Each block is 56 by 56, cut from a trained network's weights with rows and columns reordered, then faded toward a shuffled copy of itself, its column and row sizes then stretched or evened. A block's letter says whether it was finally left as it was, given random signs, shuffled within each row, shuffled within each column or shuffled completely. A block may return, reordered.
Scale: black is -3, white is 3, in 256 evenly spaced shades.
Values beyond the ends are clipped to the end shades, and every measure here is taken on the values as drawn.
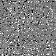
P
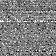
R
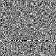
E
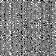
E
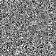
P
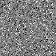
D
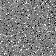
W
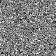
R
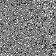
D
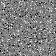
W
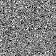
R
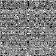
E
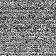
R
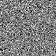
R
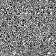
R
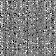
E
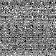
E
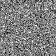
W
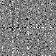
P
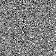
D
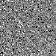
P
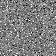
W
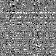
E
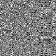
E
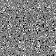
P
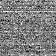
R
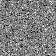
W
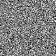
D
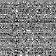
E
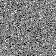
W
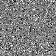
R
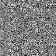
P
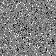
W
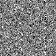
D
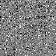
P
